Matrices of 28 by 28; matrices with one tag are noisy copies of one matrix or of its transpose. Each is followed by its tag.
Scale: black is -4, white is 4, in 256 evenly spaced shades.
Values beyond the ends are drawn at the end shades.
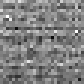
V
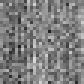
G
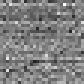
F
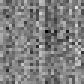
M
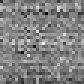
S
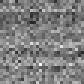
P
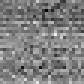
G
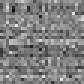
M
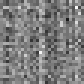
M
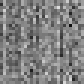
F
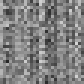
M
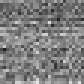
G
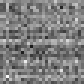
M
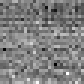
G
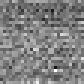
G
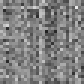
M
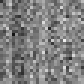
P
